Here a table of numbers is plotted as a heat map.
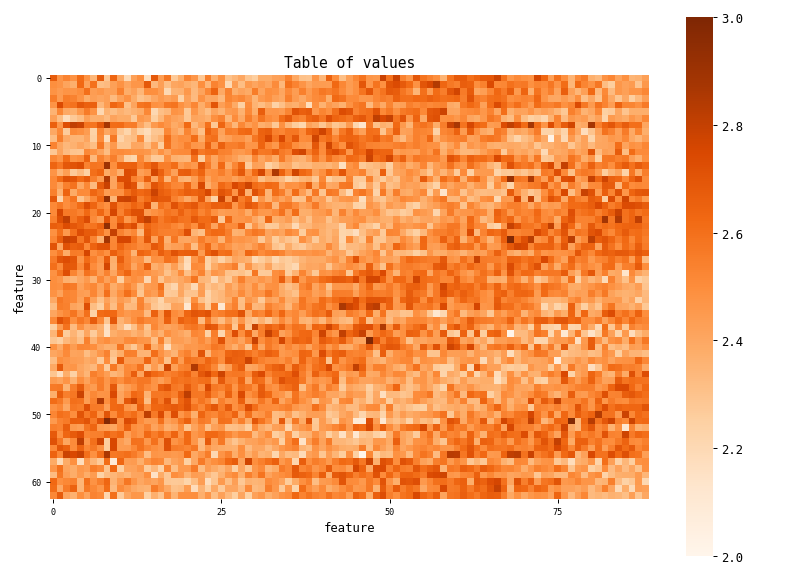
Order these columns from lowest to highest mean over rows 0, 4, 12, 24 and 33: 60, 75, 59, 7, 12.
12, 7, 75, 59, 60
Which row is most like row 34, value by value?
33
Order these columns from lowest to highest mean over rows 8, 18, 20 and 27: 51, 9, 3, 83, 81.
51, 9, 81, 3, 83
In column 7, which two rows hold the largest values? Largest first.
48, 54
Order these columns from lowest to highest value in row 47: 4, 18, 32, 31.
18, 32, 31, 4
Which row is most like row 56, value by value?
7
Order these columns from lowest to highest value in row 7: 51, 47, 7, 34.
34, 47, 51, 7
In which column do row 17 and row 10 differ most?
44
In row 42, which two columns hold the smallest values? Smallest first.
75, 64
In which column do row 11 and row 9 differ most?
80
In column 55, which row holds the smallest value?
49
